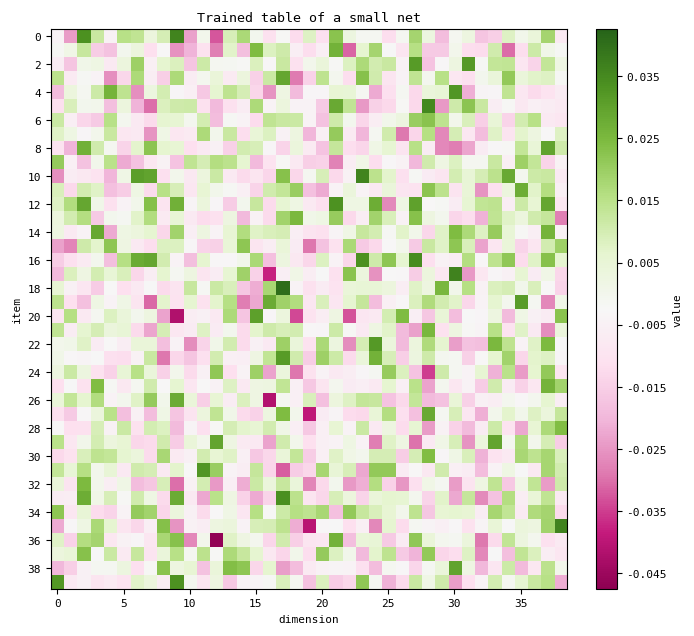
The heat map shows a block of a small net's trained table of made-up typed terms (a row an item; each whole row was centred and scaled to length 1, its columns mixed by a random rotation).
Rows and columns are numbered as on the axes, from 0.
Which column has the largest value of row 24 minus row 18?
15
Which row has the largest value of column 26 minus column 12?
36
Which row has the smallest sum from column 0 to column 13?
1
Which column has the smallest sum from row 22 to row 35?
19
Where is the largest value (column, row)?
17, 18
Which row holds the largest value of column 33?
29
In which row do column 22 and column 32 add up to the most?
5
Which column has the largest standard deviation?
9
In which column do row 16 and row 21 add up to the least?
10
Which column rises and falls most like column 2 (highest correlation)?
21
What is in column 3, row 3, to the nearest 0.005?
-0.005
